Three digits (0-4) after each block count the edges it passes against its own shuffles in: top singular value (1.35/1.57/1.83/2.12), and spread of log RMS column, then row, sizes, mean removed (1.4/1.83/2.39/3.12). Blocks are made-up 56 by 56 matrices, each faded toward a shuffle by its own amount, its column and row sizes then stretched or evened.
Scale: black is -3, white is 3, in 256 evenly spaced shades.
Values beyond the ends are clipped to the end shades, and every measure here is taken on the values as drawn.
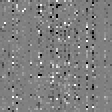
1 4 1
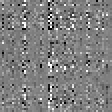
3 4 3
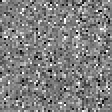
0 2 0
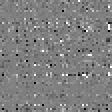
1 2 3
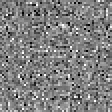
2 0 2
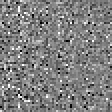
1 2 1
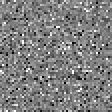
1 0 1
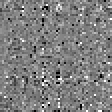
1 2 2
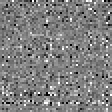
1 2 3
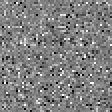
1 0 2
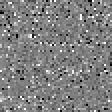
0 0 2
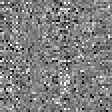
3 2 1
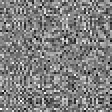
4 1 1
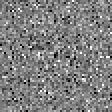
3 0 1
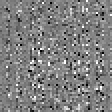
0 4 1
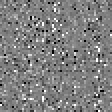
0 2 1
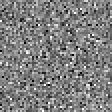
0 0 0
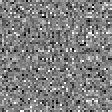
3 0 2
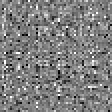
3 2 2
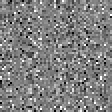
3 2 0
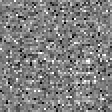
2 0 0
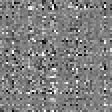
2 3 3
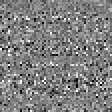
1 2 3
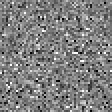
0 1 2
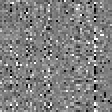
4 3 0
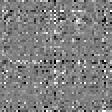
1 3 4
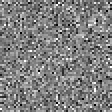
2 1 0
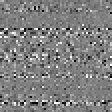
4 1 4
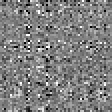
3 3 3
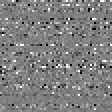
0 0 4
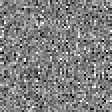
3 1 0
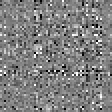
1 4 3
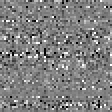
1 1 4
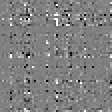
1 3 3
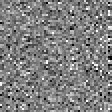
4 2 0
